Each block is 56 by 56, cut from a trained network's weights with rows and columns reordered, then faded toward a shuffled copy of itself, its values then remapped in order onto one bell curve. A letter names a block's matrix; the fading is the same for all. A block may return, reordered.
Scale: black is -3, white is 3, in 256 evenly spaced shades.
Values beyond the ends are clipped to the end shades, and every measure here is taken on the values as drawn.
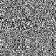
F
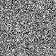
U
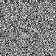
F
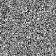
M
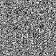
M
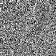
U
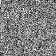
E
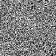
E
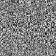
F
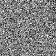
U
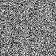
M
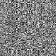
F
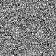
E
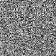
M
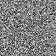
U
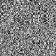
F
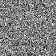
E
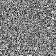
E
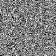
U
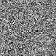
U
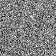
U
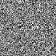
M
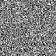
E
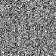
M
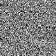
E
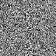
M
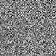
F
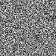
M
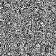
M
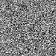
M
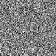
M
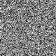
E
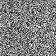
U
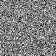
E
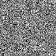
M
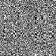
F
